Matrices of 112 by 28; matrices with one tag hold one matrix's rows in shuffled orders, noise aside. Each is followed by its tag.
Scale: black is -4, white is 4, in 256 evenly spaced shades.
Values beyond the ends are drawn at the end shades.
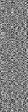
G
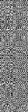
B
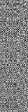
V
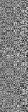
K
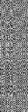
B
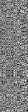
K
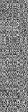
V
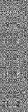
V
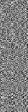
G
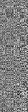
K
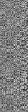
K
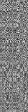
V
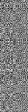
B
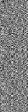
G
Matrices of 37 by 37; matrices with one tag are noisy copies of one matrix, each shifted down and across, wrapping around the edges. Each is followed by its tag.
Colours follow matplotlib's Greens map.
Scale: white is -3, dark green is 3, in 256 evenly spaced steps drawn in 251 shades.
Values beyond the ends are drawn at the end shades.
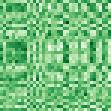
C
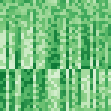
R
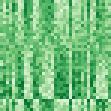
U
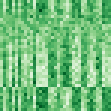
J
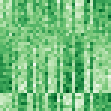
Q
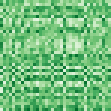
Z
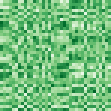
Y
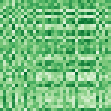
Z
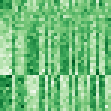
R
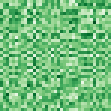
Y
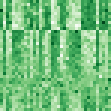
U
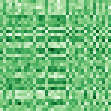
Z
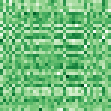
Z
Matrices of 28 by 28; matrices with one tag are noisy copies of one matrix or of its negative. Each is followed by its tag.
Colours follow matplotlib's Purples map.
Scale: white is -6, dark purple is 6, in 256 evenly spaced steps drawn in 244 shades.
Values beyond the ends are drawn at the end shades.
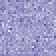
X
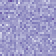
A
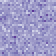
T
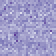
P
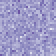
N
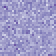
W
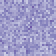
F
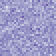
W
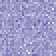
X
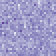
P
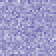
A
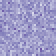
N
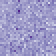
N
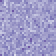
F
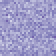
P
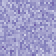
N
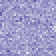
X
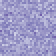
P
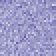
T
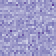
A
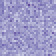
P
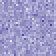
F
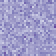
F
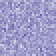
N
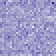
A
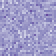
T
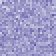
W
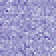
A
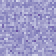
X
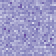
T
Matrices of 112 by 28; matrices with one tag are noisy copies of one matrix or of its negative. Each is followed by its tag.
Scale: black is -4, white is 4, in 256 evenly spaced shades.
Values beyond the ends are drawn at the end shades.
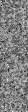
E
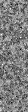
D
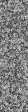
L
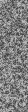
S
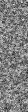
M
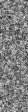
D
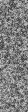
S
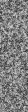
L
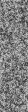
E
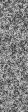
D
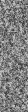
E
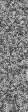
M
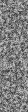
L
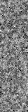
L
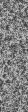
D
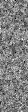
D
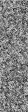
E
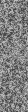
E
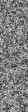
M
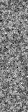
L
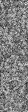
E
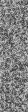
E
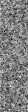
E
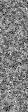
M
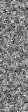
M
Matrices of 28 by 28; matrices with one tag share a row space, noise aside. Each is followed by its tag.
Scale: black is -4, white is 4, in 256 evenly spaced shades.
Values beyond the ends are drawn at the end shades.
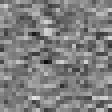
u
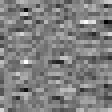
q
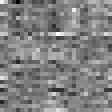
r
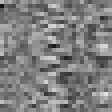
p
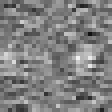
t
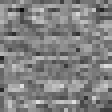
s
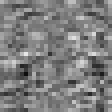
t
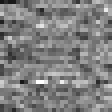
s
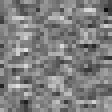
q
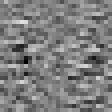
t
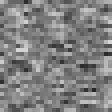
q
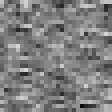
q
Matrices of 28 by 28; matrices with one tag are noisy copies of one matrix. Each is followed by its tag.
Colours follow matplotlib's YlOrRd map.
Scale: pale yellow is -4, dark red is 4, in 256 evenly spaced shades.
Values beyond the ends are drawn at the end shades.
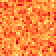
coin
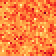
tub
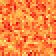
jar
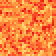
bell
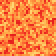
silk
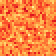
jar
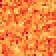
coin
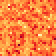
tub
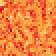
jar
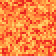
coin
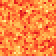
coin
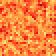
jar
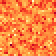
bell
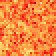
tub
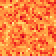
tub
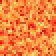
silk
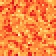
jar
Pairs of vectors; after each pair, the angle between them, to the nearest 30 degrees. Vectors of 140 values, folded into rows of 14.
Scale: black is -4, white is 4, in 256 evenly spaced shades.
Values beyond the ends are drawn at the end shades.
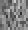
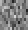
120 degrees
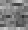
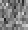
90 degrees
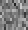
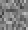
150 degrees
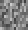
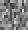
150 degrees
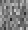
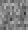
30 degrees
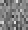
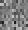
150 degrees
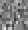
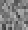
150 degrees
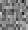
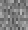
60 degrees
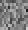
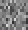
120 degrees
